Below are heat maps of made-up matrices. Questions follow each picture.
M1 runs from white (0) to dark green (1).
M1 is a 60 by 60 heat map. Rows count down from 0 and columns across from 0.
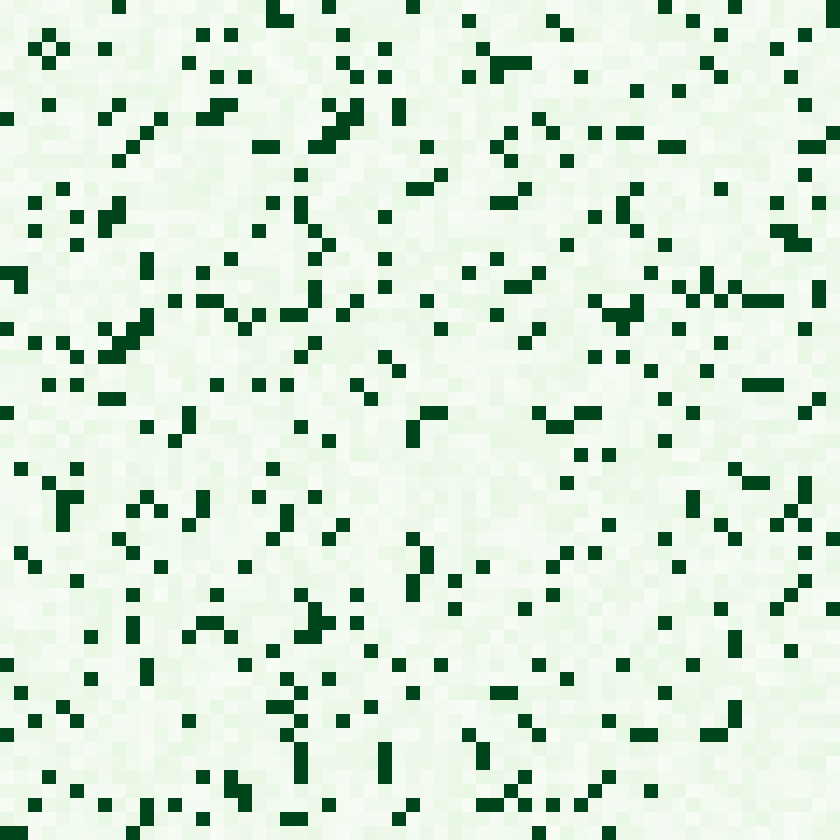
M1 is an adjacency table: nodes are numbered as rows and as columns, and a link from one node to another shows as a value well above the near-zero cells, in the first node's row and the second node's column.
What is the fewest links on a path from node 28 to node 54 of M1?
3
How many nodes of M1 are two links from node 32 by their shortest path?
8
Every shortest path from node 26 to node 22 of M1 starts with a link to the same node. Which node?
node 50
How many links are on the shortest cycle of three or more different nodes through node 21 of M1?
3
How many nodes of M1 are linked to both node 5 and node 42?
3
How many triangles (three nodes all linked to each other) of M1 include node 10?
7
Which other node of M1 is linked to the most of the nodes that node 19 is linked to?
node 52
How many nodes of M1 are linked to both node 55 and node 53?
2
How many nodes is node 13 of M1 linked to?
6
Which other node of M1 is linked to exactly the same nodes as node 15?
node 25
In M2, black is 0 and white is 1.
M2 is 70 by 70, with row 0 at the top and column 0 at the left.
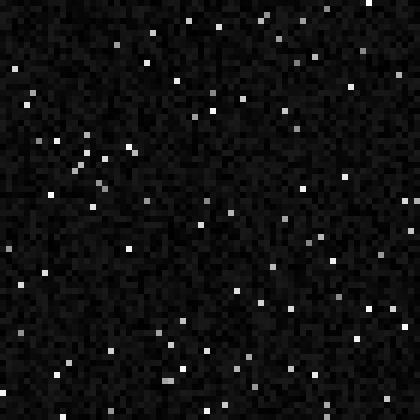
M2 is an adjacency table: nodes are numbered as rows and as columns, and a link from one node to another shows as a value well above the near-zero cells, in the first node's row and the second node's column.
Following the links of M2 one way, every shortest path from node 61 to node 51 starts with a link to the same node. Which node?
node 30
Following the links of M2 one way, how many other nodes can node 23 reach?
4
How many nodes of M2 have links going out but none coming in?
2
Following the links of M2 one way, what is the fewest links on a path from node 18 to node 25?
7
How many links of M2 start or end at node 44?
2
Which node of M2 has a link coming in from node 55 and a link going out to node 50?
node 3
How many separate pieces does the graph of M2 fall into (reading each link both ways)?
6
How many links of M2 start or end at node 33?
5
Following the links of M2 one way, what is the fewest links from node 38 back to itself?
4
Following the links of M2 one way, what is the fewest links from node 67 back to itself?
2
